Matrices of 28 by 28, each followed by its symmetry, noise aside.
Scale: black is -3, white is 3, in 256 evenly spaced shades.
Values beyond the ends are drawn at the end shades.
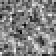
symmetric.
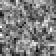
no symmetry.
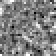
symmetric.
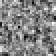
no symmetry.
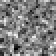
no symmetry.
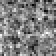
antisymmetric.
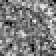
symmetric across the other diagonal.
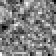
antisymmetric.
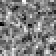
antisymmetric.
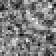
symmetric across the other diagonal.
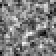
no symmetry.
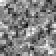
symmetric.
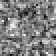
antisymmetric.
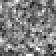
no symmetry.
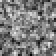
symmetric.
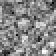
symmetric.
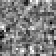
antisymmetric.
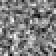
antisymmetric.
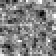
symmetric across the other diagonal.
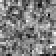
no symmetry.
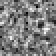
no symmetry.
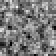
no symmetry.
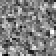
antisymmetric.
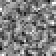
symmetric.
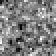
no symmetry.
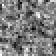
no symmetry.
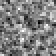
antisymmetric.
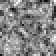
symmetric across the other diagonal.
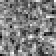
antisymmetric.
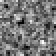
symmetric.
